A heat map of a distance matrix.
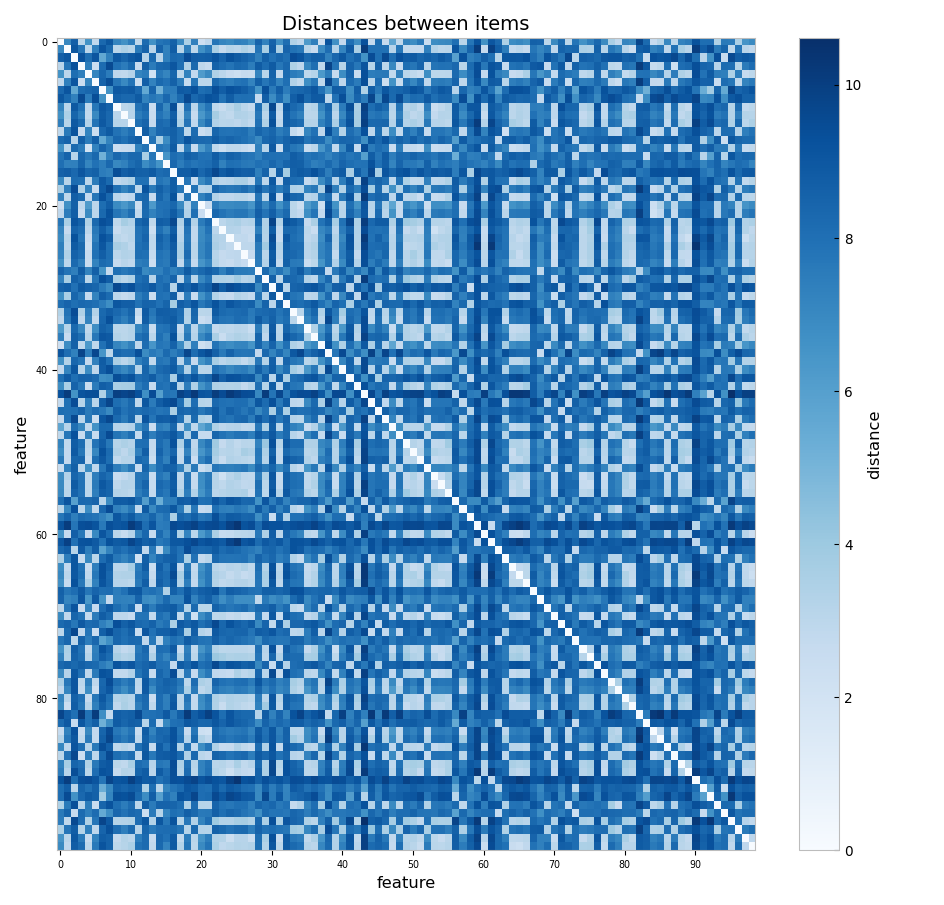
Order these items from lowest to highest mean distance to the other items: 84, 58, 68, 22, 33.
22, 84, 33, 68, 58
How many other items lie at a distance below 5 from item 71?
7
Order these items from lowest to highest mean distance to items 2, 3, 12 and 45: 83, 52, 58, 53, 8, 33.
83, 58, 52, 33, 53, 8
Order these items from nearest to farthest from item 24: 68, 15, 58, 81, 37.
81, 37, 68, 15, 58
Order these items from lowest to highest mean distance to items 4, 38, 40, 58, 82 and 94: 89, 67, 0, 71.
71, 0, 89, 67
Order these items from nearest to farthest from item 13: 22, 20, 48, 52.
22, 20, 52, 48
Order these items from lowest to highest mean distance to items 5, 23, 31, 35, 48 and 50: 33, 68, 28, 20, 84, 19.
19, 20, 84, 33, 68, 28
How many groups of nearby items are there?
8
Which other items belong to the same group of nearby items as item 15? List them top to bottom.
67
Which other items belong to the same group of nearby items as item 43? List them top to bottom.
6, 56, 92
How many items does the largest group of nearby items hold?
43
